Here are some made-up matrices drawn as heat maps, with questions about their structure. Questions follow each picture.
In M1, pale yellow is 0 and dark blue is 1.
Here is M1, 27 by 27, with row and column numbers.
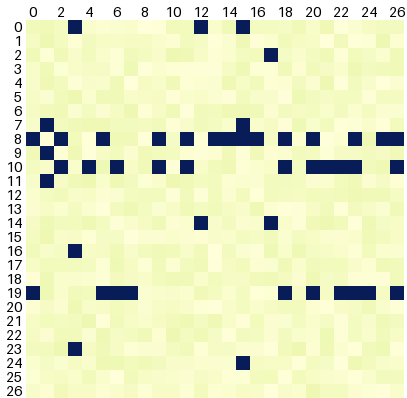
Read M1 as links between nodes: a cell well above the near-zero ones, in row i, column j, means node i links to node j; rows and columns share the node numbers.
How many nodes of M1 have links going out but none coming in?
3
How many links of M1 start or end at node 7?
3
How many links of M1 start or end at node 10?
11
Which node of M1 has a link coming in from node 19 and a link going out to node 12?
node 0
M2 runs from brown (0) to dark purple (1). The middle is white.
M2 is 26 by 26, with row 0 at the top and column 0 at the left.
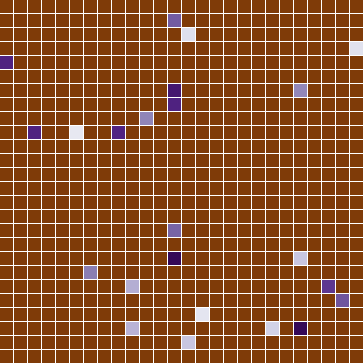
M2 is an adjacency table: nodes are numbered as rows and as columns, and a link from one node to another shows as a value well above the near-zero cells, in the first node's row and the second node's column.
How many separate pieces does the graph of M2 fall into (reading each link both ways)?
7
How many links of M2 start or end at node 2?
2
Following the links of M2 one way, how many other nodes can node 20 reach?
12
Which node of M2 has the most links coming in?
node 12
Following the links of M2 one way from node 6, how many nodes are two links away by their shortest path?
1
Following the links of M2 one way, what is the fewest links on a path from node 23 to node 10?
3
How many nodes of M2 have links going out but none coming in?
8
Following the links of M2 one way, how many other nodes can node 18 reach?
4
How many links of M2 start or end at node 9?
5
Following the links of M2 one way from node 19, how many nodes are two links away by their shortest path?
2
